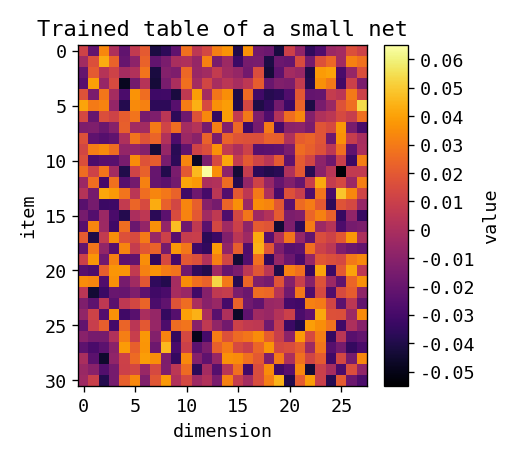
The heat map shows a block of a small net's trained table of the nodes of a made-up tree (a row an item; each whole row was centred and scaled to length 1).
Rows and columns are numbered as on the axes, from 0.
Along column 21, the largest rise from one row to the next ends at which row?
26
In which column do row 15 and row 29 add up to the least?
25
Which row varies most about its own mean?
5
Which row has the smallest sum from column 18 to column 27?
11
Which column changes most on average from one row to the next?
1
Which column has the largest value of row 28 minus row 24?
15
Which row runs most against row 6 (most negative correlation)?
18
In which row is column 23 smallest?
0
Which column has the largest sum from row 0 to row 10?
14
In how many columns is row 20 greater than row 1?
17
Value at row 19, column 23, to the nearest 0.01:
0.02
